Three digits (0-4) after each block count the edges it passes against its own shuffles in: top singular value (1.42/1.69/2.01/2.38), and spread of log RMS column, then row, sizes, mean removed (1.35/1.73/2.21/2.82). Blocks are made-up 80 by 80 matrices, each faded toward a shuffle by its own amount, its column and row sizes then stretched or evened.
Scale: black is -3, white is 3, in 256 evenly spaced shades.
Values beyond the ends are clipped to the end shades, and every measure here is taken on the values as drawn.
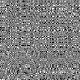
4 0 4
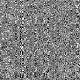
3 3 0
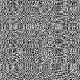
4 0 1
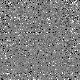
0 2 3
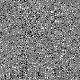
2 2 0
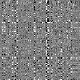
4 4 3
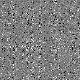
1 3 1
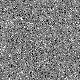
0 0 1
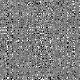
2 4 4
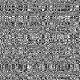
4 1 4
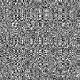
4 3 2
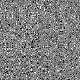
2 2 0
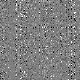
1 4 1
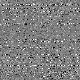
0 1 4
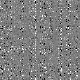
0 4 2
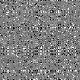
4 2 3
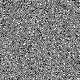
2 0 0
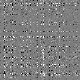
1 4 4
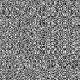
4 2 1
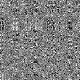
3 3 1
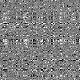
4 2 4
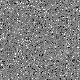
1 1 0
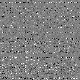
1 1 4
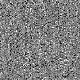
2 1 1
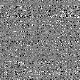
0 2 4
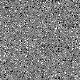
0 3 2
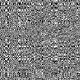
4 3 3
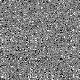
2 1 1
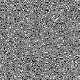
3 0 2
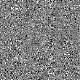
0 3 3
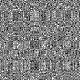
4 0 0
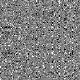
3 3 1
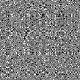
4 1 3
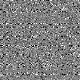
3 0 4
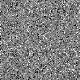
1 2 0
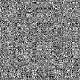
3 1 3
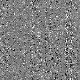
0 3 0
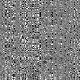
4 4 0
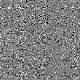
1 3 3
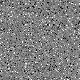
1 0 0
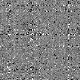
3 3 3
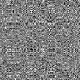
4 2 3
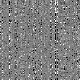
4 4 0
